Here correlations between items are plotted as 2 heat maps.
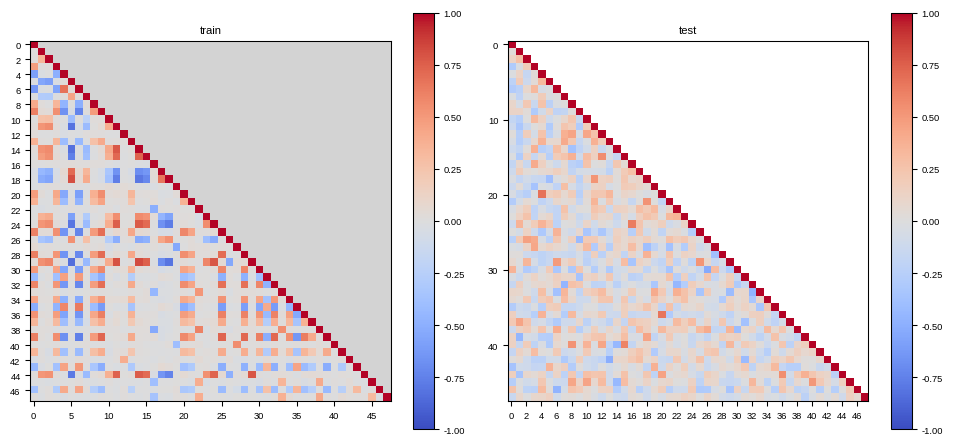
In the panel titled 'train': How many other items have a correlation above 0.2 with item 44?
9
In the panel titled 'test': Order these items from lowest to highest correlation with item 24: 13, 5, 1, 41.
13, 41, 5, 1
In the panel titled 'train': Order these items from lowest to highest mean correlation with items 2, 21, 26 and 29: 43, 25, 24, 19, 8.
43, 19, 8, 25, 24
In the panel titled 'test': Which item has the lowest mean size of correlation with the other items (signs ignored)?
47
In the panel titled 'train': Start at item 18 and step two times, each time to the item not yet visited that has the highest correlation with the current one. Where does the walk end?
17
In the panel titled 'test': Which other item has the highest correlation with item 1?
37
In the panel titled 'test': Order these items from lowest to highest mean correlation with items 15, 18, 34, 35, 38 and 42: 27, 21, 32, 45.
27, 32, 45, 21
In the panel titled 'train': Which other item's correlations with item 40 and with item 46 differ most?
27
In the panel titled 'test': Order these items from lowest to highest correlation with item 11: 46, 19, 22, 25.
25, 46, 19, 22
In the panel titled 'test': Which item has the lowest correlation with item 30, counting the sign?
26
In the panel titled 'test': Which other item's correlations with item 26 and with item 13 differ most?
2
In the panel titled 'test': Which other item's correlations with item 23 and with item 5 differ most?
18
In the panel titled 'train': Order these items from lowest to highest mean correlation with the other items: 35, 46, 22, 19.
35, 46, 19, 22
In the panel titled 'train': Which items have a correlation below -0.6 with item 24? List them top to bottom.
5, 17, 18
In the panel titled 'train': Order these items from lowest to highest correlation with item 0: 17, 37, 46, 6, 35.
6, 35, 46, 17, 37
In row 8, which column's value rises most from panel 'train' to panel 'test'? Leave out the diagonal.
4
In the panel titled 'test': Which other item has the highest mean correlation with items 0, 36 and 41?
44
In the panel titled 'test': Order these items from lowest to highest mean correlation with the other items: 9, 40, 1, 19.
9, 1, 19, 40
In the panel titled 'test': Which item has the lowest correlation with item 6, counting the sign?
46
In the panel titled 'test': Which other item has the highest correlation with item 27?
3
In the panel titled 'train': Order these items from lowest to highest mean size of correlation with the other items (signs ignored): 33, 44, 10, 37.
33, 10, 37, 44
